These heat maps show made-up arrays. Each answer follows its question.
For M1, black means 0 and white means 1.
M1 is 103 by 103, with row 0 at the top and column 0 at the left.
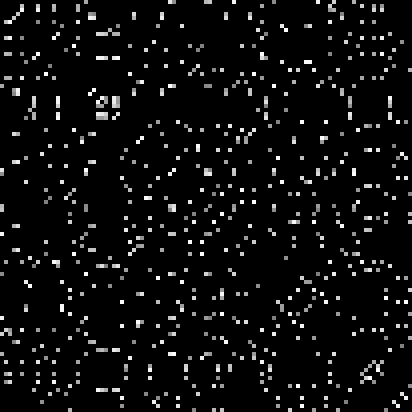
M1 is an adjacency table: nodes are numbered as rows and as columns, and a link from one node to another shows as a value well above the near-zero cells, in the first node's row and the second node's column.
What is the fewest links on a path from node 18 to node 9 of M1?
5
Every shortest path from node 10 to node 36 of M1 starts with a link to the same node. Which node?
node 100
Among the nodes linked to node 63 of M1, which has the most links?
node 88
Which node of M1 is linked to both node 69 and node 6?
node 39
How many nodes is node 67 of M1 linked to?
7
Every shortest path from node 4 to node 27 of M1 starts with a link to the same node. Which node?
node 23
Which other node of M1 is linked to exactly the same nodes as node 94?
node 57
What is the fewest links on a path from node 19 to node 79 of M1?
4
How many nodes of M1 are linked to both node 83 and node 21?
6
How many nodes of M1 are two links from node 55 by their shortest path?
6
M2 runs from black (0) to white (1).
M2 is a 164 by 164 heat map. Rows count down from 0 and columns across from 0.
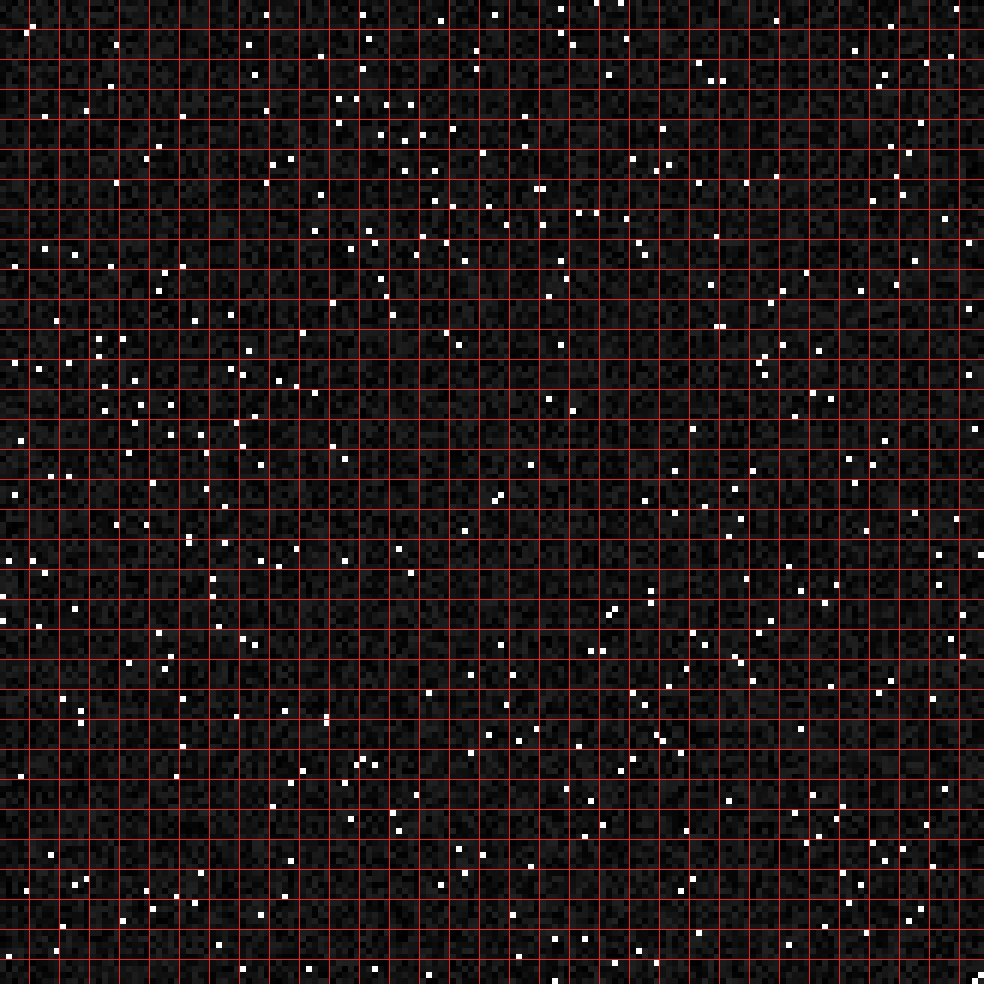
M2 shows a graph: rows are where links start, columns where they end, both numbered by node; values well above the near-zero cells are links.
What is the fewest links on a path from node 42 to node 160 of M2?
4
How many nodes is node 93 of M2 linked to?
4
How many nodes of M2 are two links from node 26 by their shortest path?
6
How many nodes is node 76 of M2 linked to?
2
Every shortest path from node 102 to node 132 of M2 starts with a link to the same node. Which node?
node 101
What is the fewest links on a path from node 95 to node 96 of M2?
5
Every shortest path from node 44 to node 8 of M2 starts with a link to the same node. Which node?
node 2
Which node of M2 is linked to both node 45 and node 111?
node 27
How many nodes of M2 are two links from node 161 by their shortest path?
3
